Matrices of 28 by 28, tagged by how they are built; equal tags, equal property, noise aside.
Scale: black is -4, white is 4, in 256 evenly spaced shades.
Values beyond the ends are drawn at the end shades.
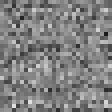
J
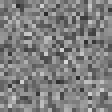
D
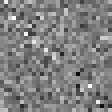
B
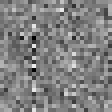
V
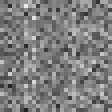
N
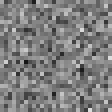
N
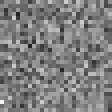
J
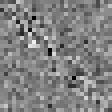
B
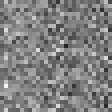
N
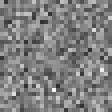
D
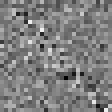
B
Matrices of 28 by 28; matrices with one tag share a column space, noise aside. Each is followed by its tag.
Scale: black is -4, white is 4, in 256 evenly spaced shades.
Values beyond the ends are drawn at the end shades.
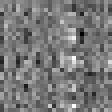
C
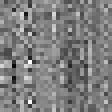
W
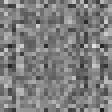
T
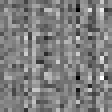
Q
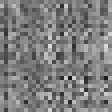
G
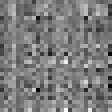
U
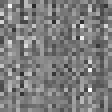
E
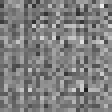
E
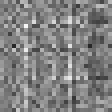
T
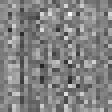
W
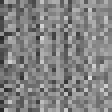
Q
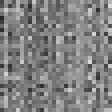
Q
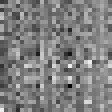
W
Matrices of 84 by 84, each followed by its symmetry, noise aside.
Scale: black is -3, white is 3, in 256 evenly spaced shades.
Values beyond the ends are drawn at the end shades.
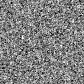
same after a half turn.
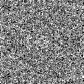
mirrored top to bottom.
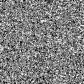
antisymmetric.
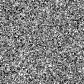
no symmetry.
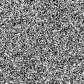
same after a half turn.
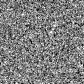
no symmetry.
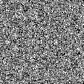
mirrored top to bottom.
